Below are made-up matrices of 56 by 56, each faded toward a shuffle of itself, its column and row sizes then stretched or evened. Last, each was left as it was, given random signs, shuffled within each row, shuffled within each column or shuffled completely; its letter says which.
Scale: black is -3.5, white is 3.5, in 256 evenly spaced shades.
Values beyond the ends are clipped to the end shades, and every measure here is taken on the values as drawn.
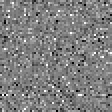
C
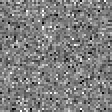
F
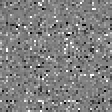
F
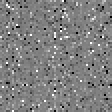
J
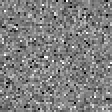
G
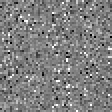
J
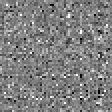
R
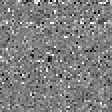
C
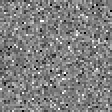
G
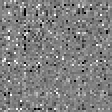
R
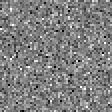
G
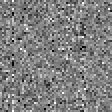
J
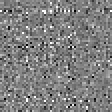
R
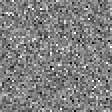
G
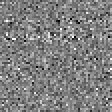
C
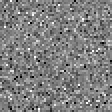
G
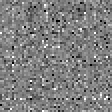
R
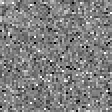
G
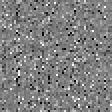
J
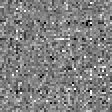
F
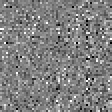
F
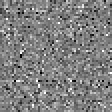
C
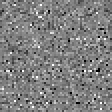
C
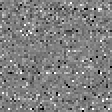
C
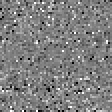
C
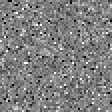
G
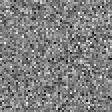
G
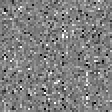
J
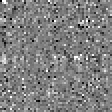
R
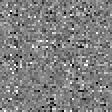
F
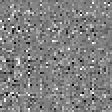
F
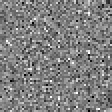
J
